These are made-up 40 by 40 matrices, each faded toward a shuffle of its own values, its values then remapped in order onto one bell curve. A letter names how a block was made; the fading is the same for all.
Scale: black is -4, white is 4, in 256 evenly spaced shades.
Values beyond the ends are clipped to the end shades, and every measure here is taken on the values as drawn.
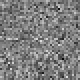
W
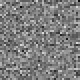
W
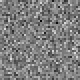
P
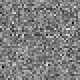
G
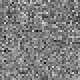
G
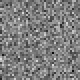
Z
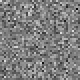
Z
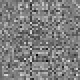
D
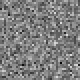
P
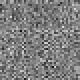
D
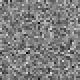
G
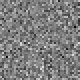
Z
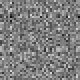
D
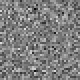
G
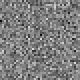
W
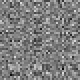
D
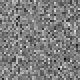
Z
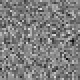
W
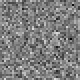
W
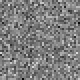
P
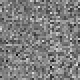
Z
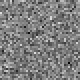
P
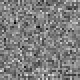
W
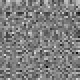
D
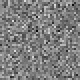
W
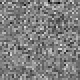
G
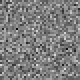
W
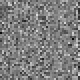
Z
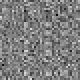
D
